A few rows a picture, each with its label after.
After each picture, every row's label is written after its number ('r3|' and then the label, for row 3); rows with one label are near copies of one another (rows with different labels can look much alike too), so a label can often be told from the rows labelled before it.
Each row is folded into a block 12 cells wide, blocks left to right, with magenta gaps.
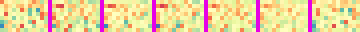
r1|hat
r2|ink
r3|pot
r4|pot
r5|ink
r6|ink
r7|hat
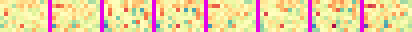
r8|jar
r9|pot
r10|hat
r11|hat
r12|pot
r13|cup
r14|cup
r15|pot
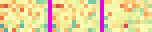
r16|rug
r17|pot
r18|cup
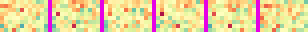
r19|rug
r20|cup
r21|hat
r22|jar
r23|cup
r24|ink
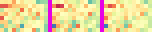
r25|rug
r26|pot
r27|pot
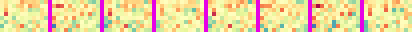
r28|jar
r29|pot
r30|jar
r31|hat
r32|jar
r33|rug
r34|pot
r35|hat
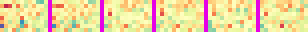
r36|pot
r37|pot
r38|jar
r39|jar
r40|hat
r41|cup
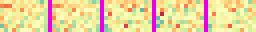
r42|rug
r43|rug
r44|cup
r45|jar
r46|cup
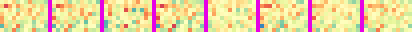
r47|ink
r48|ink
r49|hat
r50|ink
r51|hat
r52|pot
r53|rug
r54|ink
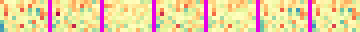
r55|hat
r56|jar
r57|rug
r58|jar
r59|jar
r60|hat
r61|hat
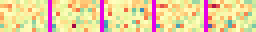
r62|ink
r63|cup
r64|hat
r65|pot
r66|pot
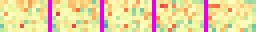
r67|cup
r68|cup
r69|hat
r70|ink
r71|rug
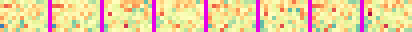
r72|pot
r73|pot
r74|cup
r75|jar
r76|ink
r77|hat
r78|rug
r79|jar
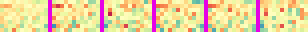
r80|rug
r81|pot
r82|jar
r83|rug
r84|rug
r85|hat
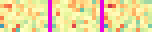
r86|ink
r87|cup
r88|ink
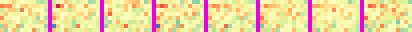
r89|rug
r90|pot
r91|jar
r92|pot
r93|ink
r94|ink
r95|rug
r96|ink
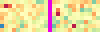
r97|pot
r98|jar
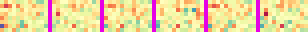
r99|pot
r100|jar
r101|ink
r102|hat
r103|pot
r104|jar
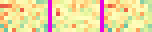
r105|rug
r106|jar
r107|rug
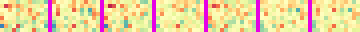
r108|ink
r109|hat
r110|pot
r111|cup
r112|ink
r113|hat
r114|hat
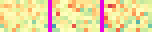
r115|ink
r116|cup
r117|ink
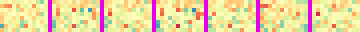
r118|pot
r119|hat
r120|jar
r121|hat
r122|cup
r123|rug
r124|jar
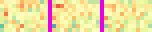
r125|jar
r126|pot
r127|ink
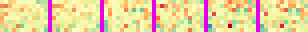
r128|rug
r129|rug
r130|hat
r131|ink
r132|cup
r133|cup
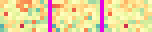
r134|cup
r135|rug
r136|cup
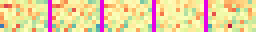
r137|ink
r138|rug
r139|rug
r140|hat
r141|cup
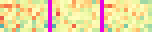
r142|ink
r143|jar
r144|rug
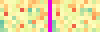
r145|hat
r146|hat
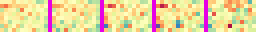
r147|rug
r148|rug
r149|pot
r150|pot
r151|cup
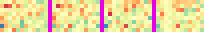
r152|pot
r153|ink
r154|jar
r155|cup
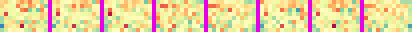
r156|cup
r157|jar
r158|jar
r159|ink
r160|rug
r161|hat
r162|cup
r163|rug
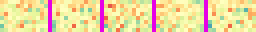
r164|cup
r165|hat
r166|ink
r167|rug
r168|hat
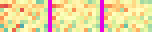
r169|rug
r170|rug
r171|rug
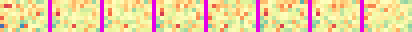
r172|pot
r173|jar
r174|jar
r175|jar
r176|ink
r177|jar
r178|jar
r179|rug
